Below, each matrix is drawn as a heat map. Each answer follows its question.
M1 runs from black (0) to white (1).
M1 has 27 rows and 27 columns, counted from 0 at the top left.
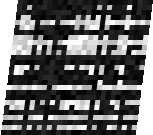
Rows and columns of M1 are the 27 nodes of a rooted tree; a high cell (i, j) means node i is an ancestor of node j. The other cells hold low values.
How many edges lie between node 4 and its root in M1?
2
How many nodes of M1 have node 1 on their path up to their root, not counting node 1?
4
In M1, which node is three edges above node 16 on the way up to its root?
3
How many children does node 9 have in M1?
1
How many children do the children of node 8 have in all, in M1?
1
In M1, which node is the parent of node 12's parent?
5
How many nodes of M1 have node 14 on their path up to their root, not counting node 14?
5
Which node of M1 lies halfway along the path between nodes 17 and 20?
23
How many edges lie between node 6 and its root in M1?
4
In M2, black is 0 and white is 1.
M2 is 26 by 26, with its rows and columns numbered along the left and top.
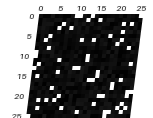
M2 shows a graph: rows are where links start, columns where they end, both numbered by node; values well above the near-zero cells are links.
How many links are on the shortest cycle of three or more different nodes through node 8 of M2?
7
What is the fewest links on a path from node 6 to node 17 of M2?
5
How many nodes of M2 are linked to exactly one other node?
4
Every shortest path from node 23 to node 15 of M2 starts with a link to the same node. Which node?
node 22
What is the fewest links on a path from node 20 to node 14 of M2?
5
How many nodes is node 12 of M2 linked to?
2
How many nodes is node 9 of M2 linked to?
1
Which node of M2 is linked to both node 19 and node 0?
node 25
